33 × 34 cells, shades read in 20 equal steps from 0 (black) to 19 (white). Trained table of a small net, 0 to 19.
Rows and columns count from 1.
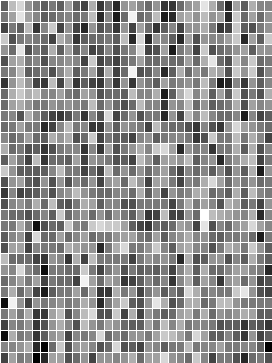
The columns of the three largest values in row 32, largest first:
15, 8, 24
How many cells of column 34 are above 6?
26
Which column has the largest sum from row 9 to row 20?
30
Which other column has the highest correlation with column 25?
2
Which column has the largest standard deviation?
21
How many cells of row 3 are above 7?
18
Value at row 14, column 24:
11
